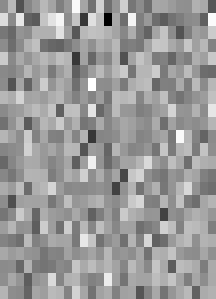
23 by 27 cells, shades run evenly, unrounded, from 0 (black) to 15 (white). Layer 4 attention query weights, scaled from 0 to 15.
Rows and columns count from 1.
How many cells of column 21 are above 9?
12
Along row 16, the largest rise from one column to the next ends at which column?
3
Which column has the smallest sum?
2
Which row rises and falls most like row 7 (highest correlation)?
13
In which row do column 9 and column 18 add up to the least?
23
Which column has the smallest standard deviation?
9
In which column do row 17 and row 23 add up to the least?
21
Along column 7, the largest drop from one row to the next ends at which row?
16
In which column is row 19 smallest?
20
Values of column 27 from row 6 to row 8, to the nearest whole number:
6 11 11
